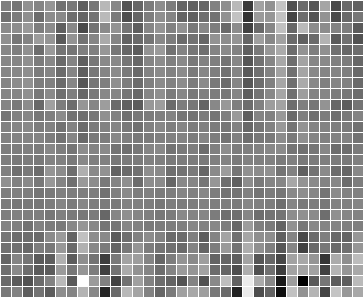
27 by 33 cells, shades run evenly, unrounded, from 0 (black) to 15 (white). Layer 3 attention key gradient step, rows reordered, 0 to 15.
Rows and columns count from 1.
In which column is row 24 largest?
33
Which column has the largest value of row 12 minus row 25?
26
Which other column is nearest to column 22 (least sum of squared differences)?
10
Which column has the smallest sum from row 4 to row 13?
23
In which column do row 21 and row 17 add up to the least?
22
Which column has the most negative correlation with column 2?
21
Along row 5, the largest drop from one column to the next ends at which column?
27
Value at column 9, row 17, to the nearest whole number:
8
